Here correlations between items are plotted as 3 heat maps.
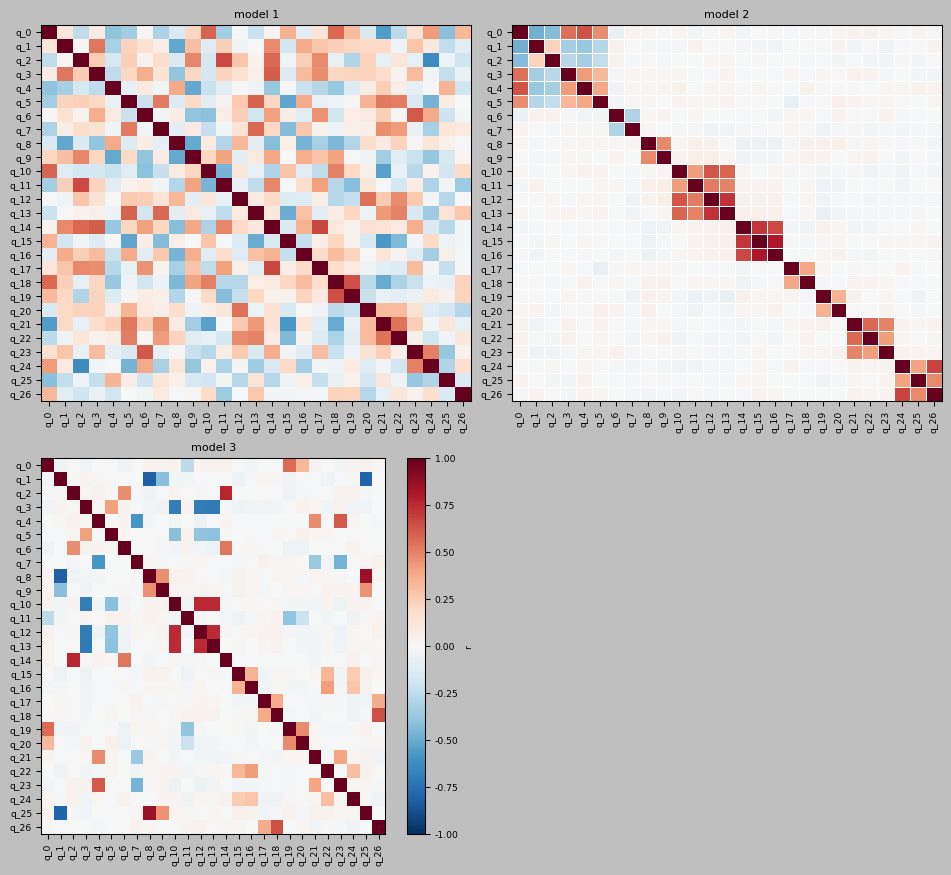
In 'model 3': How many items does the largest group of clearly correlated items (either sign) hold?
5
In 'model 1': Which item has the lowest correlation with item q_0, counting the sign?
q_21
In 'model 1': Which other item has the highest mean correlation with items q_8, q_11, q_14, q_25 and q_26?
q_2
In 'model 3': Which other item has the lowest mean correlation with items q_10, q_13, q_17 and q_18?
q_3
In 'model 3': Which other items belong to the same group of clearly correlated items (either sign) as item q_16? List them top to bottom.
q_15, q_22, q_24
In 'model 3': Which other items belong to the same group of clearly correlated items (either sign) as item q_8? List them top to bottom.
q_1, q_9, q_25
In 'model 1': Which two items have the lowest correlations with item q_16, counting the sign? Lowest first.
q_8, q_24
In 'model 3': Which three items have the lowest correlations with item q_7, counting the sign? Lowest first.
q_4, q_23, q_21
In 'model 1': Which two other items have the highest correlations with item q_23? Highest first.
q_6, q_24
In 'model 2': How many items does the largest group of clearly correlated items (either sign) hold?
6
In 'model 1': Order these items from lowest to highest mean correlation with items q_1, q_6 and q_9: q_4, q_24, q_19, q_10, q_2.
q_4, q_10, q_24, q_19, q_2
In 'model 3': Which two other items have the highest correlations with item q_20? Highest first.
q_19, q_0
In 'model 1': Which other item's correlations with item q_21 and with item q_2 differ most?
q_9
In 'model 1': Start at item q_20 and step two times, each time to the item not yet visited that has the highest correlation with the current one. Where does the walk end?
q_22
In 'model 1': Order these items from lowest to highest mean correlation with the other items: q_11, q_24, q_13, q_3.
q_24, q_11, q_13, q_3
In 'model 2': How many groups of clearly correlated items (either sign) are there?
9
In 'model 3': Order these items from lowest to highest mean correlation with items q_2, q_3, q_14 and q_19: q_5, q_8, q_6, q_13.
q_13, q_8, q_5, q_6
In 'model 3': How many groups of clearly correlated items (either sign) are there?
7
